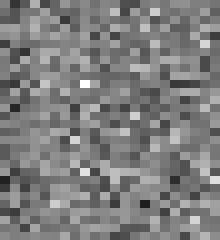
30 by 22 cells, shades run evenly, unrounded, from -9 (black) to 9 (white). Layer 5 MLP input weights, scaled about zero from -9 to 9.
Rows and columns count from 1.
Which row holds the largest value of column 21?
6
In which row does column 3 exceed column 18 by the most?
11
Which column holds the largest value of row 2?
16
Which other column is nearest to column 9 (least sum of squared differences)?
5
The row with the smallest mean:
24
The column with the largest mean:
9
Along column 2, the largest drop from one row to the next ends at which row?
27
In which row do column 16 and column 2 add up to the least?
14
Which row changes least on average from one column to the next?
10
